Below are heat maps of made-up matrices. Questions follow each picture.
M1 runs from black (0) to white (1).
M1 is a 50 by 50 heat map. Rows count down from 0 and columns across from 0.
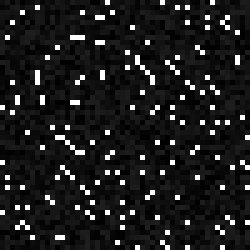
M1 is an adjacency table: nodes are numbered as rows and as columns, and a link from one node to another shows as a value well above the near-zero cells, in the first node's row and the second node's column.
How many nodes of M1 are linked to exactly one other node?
1
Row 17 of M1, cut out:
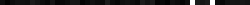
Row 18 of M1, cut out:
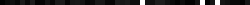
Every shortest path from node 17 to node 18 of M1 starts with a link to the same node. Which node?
node 42
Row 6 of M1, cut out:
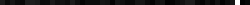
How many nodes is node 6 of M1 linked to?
1
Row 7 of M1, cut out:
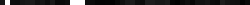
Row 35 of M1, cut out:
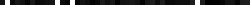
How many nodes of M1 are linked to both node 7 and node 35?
2
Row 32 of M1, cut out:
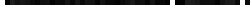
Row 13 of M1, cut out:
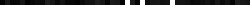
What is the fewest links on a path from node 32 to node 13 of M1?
2
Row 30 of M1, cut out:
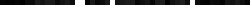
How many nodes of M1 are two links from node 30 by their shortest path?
6
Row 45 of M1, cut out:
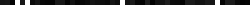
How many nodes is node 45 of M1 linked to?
4
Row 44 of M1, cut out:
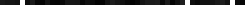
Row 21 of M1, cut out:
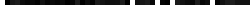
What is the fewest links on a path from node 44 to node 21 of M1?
7
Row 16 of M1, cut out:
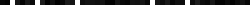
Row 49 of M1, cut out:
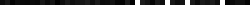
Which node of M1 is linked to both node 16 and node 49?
node 37
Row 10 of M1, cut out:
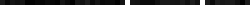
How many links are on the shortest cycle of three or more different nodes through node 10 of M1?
6
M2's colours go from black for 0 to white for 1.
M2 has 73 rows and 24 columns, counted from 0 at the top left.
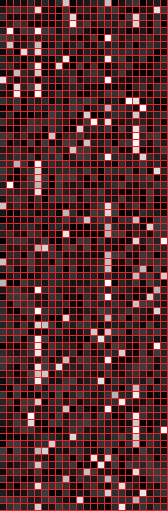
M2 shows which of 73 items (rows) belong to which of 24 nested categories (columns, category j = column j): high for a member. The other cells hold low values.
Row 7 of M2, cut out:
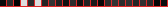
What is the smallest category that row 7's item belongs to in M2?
3
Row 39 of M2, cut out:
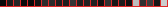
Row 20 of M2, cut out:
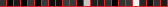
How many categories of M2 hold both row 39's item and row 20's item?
1
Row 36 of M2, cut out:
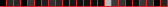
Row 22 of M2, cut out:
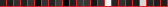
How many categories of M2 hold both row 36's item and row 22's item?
1
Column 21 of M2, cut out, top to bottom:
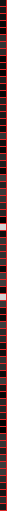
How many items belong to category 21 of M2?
2
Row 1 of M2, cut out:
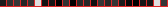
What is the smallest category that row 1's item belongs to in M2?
22
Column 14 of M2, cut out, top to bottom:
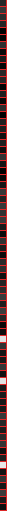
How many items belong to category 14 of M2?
3
